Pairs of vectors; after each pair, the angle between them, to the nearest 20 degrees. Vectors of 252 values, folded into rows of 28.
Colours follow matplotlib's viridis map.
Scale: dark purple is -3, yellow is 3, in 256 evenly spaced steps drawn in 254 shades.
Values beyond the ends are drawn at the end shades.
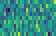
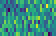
40 degrees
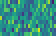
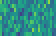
40 degrees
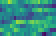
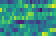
160 degrees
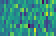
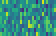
140 degrees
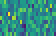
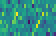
80 degrees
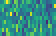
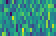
140 degrees
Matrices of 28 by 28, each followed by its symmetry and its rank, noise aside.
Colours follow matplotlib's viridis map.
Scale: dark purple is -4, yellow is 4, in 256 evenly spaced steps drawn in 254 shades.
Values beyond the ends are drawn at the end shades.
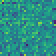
symmetric, rank seven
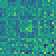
symmetric, rank five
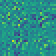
symmetric, rank five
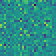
no symmetry, rank six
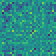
symmetric, rank six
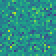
no symmetry, rank six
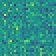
no symmetry, rank six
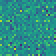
antisymmetric, rank six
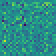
no symmetry, rank seven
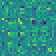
no symmetry, rank five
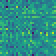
no symmetry, rank five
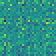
no symmetry, rank five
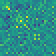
symmetric, rank five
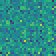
symmetric, rank six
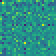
symmetric, rank five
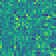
no symmetry, rank five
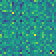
symmetric, rank six
